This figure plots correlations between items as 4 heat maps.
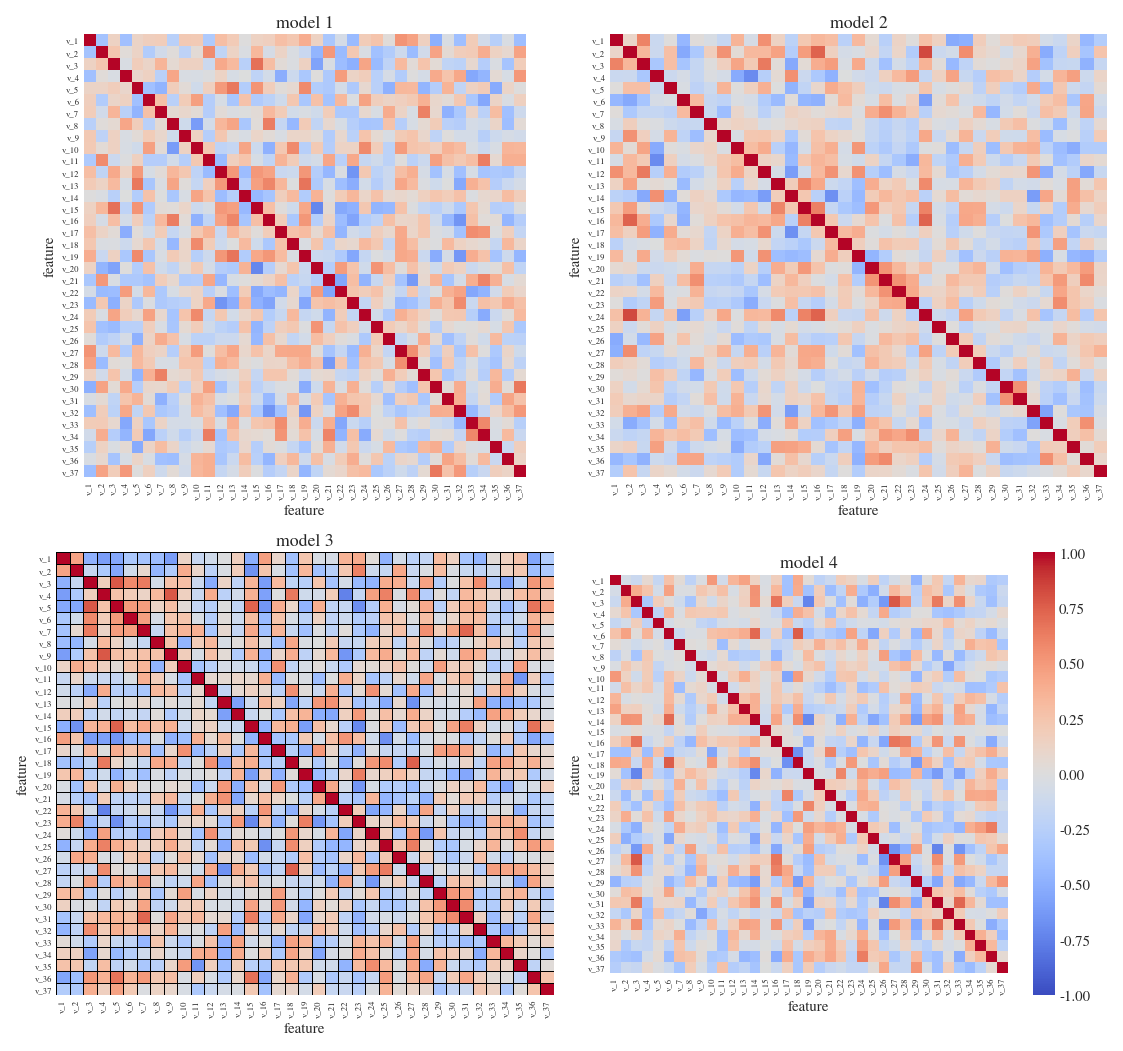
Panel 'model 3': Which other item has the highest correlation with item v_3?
v_5
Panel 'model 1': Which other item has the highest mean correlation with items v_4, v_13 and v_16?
v_8
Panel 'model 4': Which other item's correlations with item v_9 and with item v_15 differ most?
v_32
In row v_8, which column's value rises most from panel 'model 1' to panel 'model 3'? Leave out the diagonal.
v_18
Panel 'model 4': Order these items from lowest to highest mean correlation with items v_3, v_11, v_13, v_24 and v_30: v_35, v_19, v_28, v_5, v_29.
v_19, v_29, v_35, v_5, v_28
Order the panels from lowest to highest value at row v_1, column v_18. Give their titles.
model 3, model 2, model 1, model 4
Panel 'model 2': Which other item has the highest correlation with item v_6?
v_36
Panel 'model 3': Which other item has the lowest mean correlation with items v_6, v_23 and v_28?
v_21
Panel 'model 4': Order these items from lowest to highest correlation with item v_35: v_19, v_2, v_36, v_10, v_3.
v_2, v_3, v_10, v_19, v_36
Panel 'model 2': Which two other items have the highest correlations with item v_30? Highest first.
v_31, v_19
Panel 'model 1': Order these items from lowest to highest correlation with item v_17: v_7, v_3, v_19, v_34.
v_3, v_7, v_19, v_34
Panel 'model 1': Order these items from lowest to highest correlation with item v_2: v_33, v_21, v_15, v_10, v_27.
v_27, v_10, v_33, v_15, v_21
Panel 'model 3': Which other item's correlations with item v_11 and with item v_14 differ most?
v_35
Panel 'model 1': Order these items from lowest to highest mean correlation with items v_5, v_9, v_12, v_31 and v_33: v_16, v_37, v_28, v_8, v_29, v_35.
v_35, v_29, v_37, v_8, v_16, v_28
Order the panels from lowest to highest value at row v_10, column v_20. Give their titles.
model 2, model 4, model 3, model 1
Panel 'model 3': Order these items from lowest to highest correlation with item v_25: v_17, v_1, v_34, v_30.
v_1, v_30, v_17, v_34
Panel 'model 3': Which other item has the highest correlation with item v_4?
v_9
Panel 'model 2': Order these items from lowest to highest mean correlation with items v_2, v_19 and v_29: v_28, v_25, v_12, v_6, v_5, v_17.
v_6, v_28, v_25, v_17, v_5, v_12
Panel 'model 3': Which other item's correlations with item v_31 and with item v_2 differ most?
v_15
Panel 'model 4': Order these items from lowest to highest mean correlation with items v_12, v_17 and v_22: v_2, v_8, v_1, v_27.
v_2, v_8, v_27, v_1
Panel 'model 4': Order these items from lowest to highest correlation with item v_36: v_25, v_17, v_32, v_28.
v_28, v_32, v_25, v_17
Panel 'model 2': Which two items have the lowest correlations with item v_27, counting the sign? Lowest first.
v_1, v_19
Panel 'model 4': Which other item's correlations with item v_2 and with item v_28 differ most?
v_17
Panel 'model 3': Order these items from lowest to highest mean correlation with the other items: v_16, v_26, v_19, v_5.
v_16, v_19, v_26, v_5
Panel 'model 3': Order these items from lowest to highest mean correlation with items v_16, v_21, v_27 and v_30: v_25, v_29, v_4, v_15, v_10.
v_25, v_10, v_4, v_15, v_29
